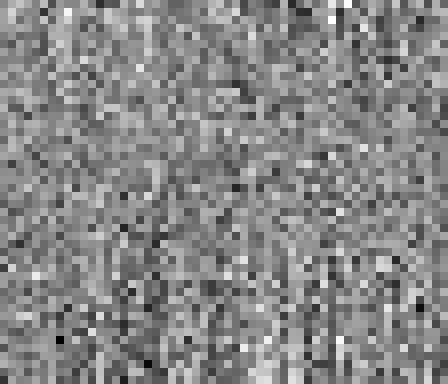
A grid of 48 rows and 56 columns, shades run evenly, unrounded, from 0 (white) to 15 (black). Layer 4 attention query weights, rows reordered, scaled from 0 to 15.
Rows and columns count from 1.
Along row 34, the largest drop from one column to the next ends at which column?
2
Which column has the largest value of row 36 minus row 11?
49
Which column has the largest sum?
53
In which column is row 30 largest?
21
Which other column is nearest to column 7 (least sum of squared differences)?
54
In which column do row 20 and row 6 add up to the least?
42
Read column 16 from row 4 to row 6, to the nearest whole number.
3 5 7
